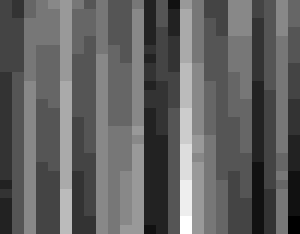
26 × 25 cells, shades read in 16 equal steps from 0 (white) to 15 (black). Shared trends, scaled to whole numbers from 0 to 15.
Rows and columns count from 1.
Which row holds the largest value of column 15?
1
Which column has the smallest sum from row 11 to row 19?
16
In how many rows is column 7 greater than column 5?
24
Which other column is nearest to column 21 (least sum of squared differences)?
20
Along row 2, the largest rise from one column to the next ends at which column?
13
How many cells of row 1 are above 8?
14
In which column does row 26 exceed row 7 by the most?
25
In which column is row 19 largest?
22
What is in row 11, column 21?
8
